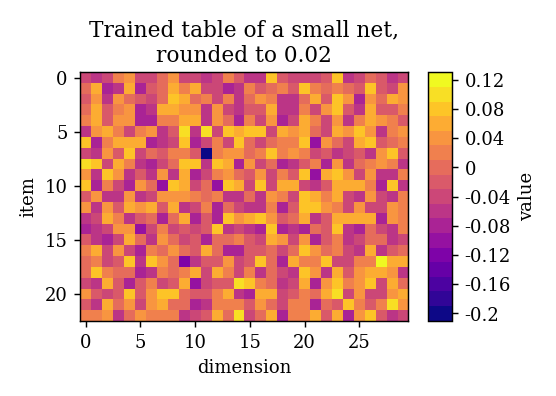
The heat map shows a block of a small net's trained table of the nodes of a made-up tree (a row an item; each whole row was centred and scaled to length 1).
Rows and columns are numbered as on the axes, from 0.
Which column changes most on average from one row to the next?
21
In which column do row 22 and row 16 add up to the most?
26
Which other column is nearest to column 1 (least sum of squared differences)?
10
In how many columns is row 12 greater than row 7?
12
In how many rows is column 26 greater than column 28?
15
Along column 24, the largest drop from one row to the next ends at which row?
22
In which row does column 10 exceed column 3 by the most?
1
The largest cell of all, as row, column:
17, 27
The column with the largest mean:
23
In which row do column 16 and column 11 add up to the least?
7
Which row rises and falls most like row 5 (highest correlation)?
13
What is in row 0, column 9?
-0.04
